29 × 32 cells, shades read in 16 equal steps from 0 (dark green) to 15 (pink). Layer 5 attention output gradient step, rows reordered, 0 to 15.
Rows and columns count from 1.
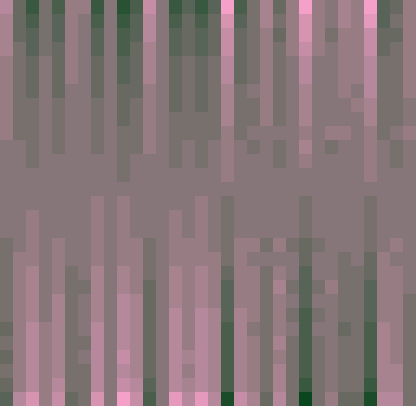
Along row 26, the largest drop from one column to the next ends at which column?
18
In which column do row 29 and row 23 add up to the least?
24
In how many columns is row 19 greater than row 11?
16
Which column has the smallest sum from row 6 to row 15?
10
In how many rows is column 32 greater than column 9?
8
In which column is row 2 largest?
29
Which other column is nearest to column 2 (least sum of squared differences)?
15
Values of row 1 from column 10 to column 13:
2 4 12 8
